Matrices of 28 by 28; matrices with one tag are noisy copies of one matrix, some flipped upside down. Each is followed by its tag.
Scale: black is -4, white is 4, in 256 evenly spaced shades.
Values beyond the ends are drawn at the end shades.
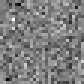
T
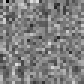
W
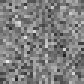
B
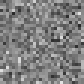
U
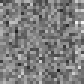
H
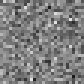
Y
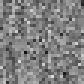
W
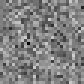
B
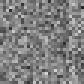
B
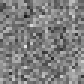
B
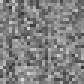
W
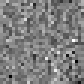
T
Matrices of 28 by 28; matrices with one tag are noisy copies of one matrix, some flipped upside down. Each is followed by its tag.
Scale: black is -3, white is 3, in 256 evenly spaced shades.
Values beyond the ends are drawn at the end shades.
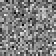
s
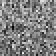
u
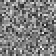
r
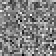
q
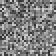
s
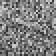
u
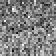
u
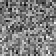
u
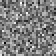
r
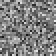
r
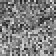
u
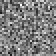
q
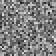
s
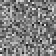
r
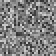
r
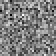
q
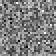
q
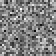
s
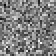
r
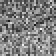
u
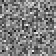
q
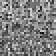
u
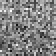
u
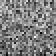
u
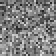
u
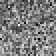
u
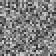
r
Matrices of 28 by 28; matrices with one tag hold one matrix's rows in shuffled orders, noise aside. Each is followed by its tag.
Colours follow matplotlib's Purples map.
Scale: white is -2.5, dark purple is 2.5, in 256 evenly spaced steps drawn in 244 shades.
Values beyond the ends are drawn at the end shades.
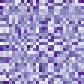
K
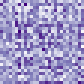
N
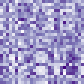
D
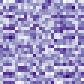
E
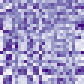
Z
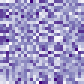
K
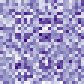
N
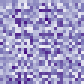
N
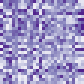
Z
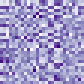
K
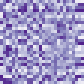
Z
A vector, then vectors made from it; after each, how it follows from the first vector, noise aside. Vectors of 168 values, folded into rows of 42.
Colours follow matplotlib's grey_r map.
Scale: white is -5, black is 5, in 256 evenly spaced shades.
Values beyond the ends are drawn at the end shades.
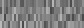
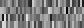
wrapped around, negated, scaled up.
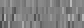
negated, partly zeroed.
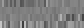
partly zeroed.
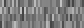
wrapped around.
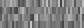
reversed.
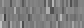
partly zeroed.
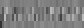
negated, partly zeroed.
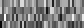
negated, scaled up.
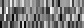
negated, scaled up.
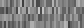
wrapped around.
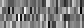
wrapped around, negated, scaled up.
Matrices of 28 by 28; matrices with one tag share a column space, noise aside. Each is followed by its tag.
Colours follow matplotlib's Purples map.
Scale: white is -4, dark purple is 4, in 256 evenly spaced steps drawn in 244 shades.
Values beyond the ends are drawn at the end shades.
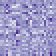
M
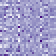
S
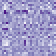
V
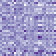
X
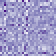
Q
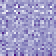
M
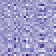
S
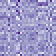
Q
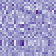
V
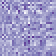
V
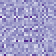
S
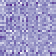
X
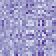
M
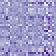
X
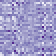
X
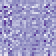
M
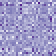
X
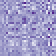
V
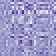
V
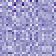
Q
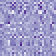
V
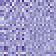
Q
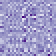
S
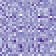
S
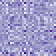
X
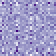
X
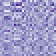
Q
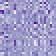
V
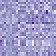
V
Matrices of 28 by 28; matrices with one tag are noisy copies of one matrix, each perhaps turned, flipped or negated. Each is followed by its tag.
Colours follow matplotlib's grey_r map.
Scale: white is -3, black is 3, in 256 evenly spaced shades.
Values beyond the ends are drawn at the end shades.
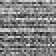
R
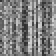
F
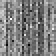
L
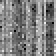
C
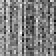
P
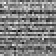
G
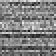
P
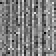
G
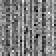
G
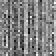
R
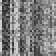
C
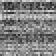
C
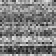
C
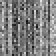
L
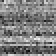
C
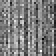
R
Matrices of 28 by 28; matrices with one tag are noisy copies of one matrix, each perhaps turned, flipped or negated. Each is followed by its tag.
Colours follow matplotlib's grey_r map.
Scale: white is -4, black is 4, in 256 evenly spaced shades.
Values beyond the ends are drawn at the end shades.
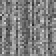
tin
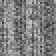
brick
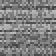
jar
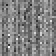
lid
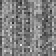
brick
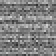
lid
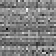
jar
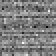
tin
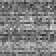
brick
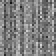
lid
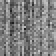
jar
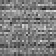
jar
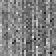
jar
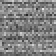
lid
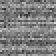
tin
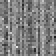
tin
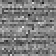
tin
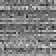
jar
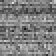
brick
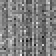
jar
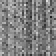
jar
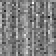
tin
